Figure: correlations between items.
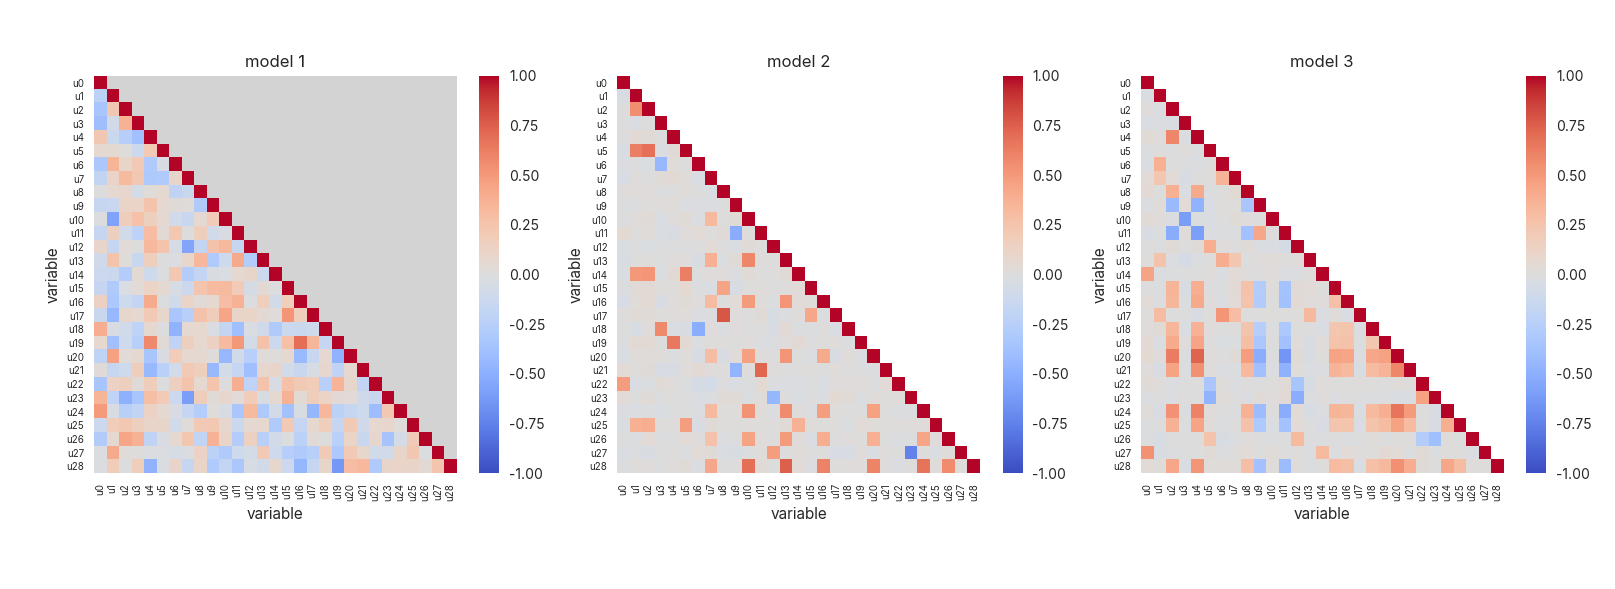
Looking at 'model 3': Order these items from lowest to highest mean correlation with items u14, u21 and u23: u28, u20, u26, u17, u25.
u26, u17, u25, u28, u20
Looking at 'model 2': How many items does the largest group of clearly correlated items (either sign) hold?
8
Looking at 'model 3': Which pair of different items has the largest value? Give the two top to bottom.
u4, u20
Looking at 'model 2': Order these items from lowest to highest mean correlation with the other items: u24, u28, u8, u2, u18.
u18, u8, u2, u24, u28
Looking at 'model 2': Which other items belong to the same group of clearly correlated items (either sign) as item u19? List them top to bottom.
u4
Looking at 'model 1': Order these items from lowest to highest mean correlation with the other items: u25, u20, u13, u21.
u21, u20, u13, u25
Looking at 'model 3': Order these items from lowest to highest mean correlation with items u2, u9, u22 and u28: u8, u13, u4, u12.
u12, u13, u8, u4
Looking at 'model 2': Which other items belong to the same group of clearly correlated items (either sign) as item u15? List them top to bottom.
u8, u17
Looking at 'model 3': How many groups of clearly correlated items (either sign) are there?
5
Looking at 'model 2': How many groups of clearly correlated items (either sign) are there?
8
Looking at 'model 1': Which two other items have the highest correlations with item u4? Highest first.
u19, u16
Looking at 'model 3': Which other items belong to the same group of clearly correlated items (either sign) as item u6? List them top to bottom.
u1, u7, u13, u17
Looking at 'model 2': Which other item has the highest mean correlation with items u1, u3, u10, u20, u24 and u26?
u28
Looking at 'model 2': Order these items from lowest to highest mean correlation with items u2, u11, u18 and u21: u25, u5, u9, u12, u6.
u9, u6, u12, u25, u5
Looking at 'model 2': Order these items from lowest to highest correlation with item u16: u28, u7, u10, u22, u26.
u22, u7, u26, u10, u28
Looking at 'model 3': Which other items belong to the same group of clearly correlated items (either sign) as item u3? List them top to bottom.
u10
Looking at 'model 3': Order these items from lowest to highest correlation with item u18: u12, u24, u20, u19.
u12, u19, u24, u20
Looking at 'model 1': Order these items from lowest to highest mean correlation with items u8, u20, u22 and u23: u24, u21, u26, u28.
u24, u26, u21, u28
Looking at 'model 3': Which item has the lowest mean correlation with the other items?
u11
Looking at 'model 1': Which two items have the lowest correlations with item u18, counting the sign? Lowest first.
u6, u11
